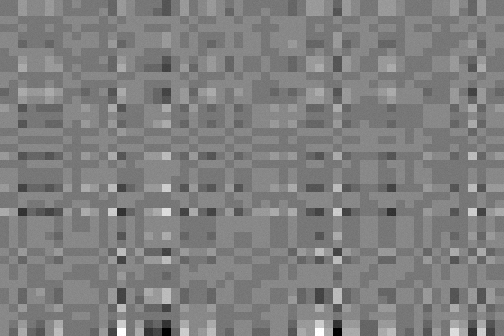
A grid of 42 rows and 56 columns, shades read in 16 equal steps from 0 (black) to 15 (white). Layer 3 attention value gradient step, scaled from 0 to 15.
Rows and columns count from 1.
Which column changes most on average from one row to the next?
19
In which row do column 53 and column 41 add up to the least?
42
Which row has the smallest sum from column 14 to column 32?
9
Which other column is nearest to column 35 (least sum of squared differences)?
39
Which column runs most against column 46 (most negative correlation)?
49
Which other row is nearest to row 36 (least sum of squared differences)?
40
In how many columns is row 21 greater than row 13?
9
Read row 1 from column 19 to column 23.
5 7 9 7 8
